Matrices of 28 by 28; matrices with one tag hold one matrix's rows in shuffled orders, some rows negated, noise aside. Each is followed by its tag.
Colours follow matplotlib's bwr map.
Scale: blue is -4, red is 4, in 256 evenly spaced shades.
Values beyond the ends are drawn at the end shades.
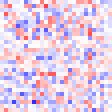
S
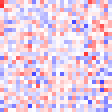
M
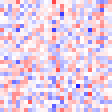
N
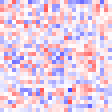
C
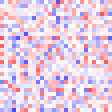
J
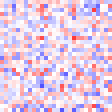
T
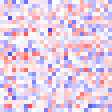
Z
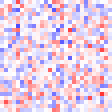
N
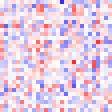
T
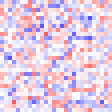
C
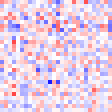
J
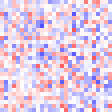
T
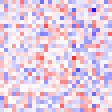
T
